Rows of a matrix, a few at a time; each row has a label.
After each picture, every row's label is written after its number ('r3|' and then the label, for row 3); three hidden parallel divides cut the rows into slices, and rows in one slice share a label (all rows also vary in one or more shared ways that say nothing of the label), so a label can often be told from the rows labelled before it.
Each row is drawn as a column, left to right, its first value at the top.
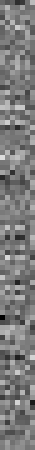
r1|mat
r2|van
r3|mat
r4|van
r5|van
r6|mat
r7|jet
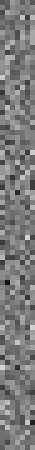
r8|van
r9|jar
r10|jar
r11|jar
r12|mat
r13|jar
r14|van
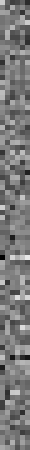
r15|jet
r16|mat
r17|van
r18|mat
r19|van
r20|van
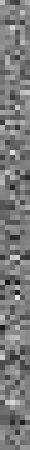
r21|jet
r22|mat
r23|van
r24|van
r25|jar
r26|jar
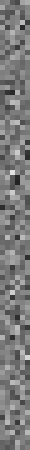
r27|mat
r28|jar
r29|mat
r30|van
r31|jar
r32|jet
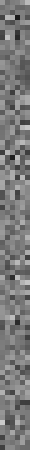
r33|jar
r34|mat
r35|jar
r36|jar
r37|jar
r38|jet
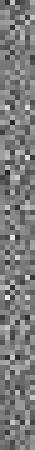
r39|mat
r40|van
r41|jet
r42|van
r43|mat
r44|mat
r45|jar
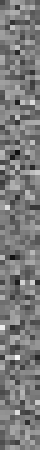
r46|van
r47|jar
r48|jet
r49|jet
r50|jar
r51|mat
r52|mat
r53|mat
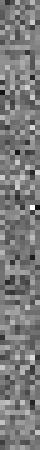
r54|mat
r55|mat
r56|mat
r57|jet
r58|mat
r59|jar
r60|jet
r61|mat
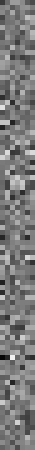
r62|van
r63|van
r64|jet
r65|jar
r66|jar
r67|van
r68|van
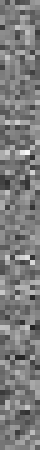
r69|mat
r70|van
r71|jar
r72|van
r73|van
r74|van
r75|jet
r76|jar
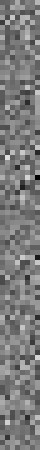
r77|mat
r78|mat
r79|mat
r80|jar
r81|van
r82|mat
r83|mat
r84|jet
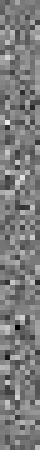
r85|mat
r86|van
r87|jar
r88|jet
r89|jar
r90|mat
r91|jar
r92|mat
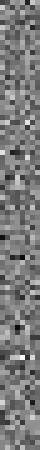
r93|van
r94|mat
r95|jet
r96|jet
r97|jet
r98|van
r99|jet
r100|jar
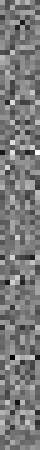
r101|jet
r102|mat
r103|van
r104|jet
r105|jar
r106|jet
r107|jet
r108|van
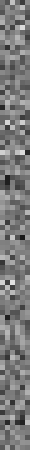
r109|mat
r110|van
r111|jet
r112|mat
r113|van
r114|jar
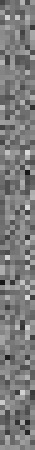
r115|mat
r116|van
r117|mat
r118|mat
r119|jar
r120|van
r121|jar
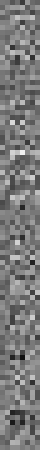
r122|jar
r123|jar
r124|van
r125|mat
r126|van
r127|jar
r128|mat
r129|mat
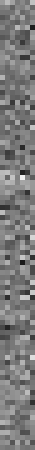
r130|jar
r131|jet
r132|jar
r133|mat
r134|mat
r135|mat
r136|jet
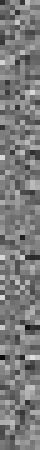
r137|van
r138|mat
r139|jar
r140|mat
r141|van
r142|jet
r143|jet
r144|jet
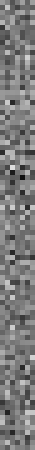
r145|jar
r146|mat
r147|van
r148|jar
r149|jar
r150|jar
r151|jet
